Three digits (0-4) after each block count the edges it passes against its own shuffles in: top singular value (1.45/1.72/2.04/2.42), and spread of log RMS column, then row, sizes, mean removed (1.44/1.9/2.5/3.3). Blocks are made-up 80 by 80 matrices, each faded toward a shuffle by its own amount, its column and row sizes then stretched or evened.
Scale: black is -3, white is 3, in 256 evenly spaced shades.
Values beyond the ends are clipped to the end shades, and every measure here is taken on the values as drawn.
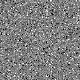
1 1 0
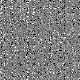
2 3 3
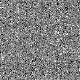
0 2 0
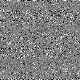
1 0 3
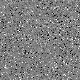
0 0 1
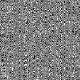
3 4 1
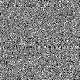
2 0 1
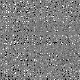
0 2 3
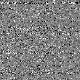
0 1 3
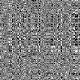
4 3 2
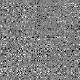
2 2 3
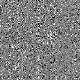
2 3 0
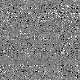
1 1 3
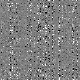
0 4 2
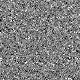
0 0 2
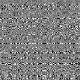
4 1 4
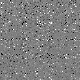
0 2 2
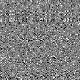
3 0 2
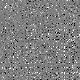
2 2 2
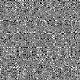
3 0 3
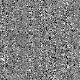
1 3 0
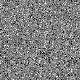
1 1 0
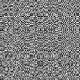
4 0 3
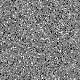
0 0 0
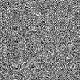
3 0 0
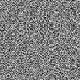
4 0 0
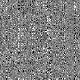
3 3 1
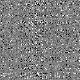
0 3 3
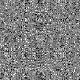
3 1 1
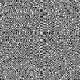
4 0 0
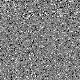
0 0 2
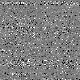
2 1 3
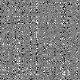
0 4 3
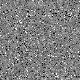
0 1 1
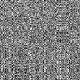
4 3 0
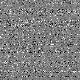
0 1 3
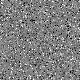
0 0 0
